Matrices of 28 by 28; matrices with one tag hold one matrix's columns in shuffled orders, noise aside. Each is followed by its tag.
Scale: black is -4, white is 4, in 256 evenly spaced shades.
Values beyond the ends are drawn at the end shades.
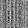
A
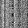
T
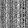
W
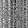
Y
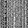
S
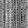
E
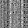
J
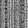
Y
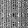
T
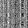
T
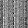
S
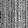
A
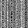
A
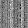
W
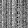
J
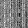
T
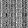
T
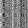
T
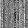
E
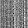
S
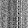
S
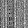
S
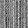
S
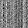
W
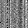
Y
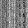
T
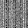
Y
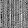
E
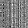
W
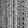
S
